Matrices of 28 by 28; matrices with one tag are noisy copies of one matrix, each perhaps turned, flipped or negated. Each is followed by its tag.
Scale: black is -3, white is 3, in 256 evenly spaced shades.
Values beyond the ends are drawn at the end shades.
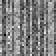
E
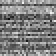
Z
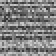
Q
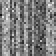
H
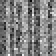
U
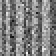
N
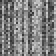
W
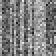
H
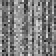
W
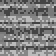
U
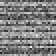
E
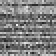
Z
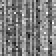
Q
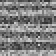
N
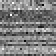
H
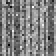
E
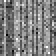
Z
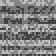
N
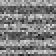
N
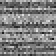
W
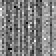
Z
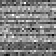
Z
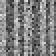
N
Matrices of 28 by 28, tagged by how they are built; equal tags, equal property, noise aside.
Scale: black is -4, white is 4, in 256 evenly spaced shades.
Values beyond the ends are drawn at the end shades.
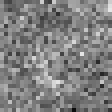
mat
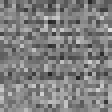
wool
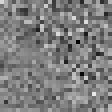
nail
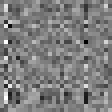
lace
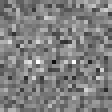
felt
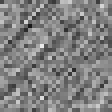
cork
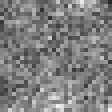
mat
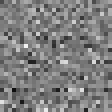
felt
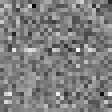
felt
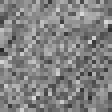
cork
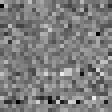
felt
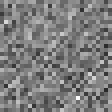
cork
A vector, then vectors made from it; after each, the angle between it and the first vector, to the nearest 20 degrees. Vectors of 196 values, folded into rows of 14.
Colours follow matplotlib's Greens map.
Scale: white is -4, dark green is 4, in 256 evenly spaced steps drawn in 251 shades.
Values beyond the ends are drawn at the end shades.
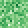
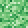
100 degrees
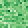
80 degrees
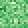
120 degrees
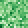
100 degrees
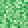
120 degrees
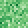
40 degrees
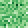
80 degrees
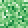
100 degrees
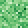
100 degrees
